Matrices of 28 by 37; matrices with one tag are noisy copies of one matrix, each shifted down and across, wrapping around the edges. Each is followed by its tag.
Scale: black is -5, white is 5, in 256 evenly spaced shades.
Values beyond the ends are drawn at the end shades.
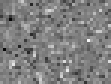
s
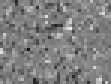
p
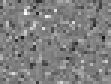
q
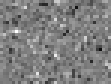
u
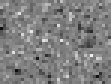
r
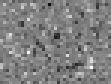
p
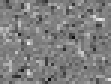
u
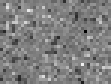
q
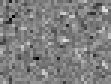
u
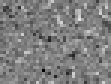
s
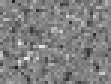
q
